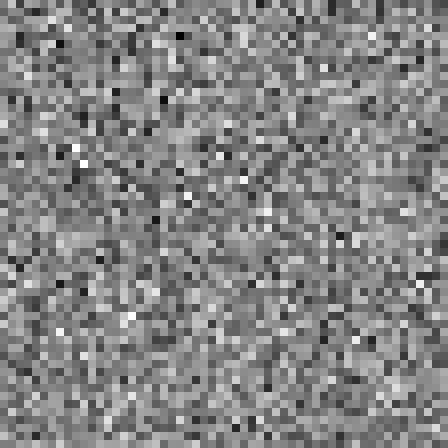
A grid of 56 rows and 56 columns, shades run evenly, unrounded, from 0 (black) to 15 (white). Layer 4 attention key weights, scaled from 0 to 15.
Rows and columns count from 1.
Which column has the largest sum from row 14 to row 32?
47
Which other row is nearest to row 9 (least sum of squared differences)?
32
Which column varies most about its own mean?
16
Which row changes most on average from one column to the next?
2
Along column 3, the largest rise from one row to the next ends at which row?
21
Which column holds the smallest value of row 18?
41
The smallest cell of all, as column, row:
23, 5
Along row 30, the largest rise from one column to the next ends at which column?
45
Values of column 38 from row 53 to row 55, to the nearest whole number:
10 6 5
